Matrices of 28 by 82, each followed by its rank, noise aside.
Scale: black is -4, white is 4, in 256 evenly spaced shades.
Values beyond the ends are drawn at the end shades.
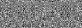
six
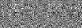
seven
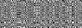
four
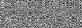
five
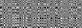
three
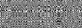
four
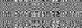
three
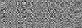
three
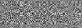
seven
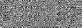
seven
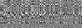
three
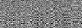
three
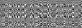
three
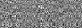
six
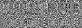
seven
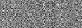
seven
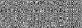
six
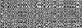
five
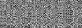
seven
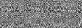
five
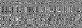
four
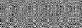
four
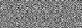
four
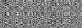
four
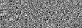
five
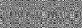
three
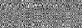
four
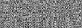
seven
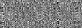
five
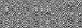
four
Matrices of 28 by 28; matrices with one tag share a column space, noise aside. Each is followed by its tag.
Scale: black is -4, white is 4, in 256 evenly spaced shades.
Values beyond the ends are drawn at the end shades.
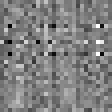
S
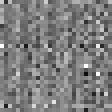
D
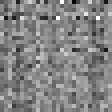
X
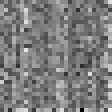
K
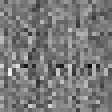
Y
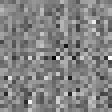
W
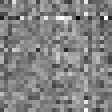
X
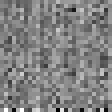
K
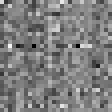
D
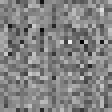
S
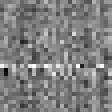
Y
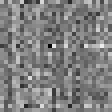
D
